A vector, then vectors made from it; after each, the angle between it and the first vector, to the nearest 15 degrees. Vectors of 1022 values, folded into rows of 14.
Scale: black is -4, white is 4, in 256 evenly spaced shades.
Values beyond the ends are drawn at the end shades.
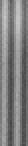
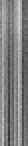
45 degrees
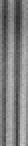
165 degrees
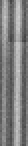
30 degrees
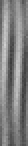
30 degrees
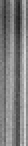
150 degrees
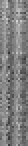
45 degrees
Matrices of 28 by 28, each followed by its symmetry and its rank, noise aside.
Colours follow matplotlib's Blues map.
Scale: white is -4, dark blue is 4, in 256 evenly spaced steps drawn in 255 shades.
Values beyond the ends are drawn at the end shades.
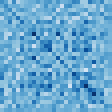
symmetric, rank four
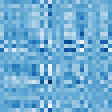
antisymmetric, rank two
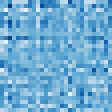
antisymmetric, rank four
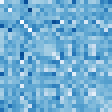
symmetric, rank four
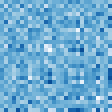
symmetric, rank four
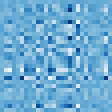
antisymmetric, rank two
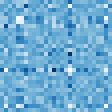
symmetric, rank three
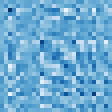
symmetric, rank two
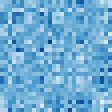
symmetric, rank three
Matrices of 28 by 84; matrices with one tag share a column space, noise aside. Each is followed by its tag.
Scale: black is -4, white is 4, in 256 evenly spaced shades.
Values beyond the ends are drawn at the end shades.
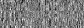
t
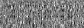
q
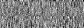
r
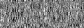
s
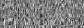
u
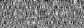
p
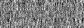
t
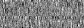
r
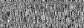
s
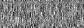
s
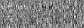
q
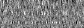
p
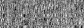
u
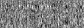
q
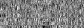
u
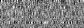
p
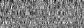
p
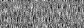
s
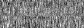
r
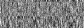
r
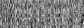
u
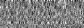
p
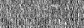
u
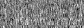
u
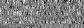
p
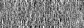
t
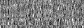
u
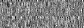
r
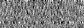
p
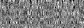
p
